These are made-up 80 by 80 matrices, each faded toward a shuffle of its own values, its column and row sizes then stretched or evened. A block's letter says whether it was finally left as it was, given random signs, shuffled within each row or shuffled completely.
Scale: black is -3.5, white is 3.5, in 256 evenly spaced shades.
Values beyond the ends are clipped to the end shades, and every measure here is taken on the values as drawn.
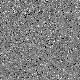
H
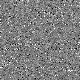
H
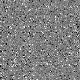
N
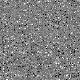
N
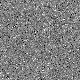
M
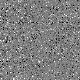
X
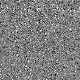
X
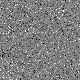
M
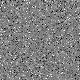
M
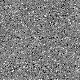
H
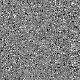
N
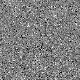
X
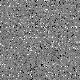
X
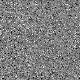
X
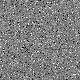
M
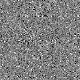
N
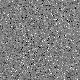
M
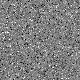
M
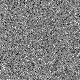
M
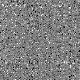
N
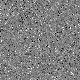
M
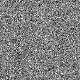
X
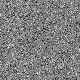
M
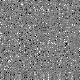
N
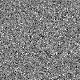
H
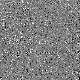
X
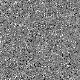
X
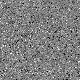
H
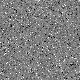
M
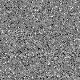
H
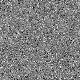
H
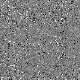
X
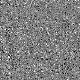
X
